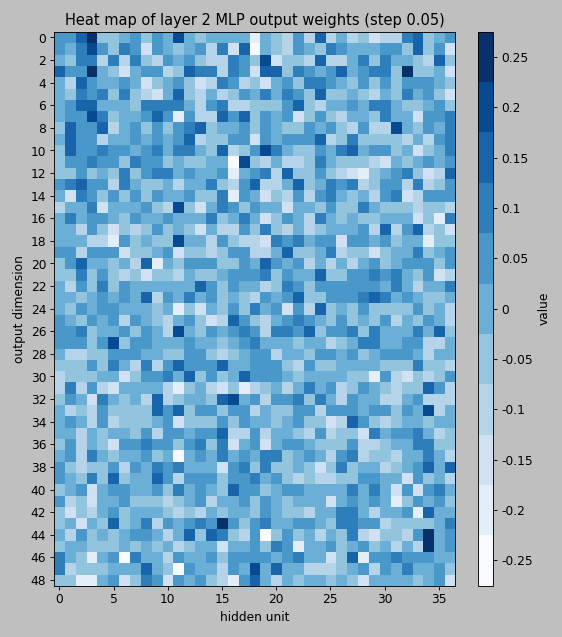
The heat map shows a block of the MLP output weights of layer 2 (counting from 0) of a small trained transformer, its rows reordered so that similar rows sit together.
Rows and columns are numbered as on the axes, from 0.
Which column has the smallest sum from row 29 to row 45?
31
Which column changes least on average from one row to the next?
0
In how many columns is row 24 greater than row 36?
14
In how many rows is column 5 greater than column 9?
17
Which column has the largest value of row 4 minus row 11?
16
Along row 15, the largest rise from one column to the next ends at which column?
11
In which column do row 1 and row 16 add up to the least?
18
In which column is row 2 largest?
19
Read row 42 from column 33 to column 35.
-0.2 0.15 0
